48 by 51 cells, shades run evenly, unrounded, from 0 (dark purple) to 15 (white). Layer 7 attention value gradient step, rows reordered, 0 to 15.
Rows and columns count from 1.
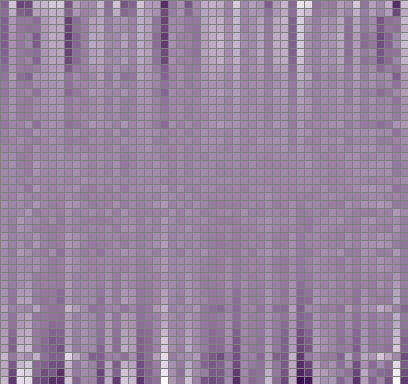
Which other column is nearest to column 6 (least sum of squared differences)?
2
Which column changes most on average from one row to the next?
50
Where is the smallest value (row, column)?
48, 38
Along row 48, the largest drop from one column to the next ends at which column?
51
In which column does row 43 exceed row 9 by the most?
21
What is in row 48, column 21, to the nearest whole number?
15
